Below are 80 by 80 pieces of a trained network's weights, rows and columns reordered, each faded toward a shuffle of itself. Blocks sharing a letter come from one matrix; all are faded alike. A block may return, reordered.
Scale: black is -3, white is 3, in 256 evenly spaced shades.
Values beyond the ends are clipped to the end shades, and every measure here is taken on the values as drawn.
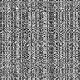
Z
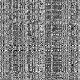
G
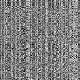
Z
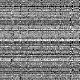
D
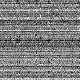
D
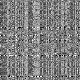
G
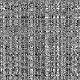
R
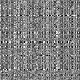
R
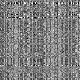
G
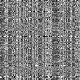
G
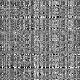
G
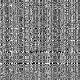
G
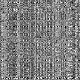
R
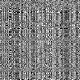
R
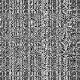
Z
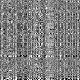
R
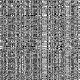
R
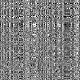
R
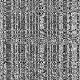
Z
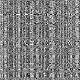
G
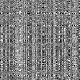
R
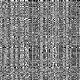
R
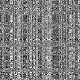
R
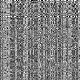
Z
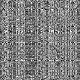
G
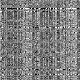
G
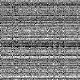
D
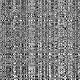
R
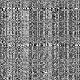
Z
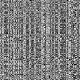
Z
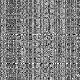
Z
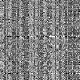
G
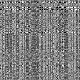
G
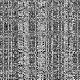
Z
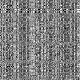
G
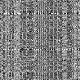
Z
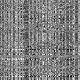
R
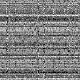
D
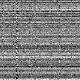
D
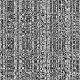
Z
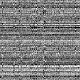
D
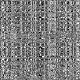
R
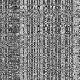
Z
